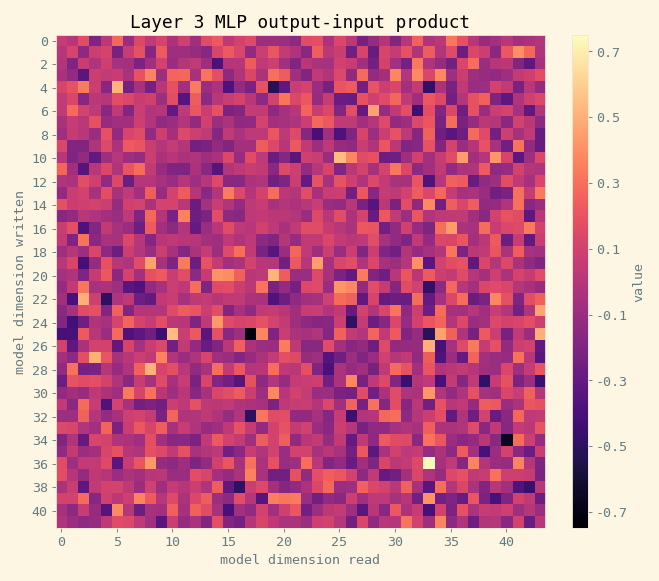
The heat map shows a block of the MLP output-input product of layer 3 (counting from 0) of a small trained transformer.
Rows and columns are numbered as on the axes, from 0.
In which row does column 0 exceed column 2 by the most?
11
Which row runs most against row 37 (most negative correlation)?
32
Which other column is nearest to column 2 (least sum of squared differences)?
12
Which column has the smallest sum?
26
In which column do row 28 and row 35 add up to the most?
8
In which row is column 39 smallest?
39
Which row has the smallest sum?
29
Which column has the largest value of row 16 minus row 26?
34
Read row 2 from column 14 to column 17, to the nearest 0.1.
-0.4 0 0 0.2
